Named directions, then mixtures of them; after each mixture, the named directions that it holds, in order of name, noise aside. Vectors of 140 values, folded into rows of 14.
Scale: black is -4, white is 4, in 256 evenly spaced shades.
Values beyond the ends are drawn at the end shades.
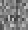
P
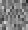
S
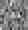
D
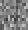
P.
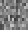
P.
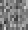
P, S.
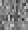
P, S.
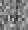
P.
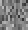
P, S.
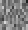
S.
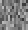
P, S.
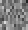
S.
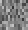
P, S.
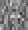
D, P.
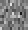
D.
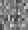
P.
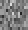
D, P.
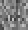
P.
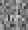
P.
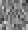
S.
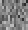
P, S.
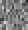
S.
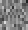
S.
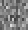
P.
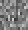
D, P.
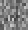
P.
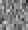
S.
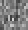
P.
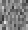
D, S.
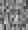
P, S.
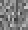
D, P.
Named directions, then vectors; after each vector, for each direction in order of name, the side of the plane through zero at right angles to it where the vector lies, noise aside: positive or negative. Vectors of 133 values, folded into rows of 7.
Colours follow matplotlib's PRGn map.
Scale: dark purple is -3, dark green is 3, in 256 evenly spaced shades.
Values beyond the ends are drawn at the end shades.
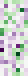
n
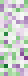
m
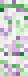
negative, negative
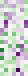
positive, negative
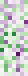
positive, negative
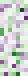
positive, positive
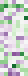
negative, negative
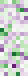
positive, positive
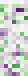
negative, negative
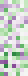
positive, positive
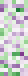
positive, positive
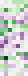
positive, positive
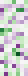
positive, positive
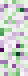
positive, positive
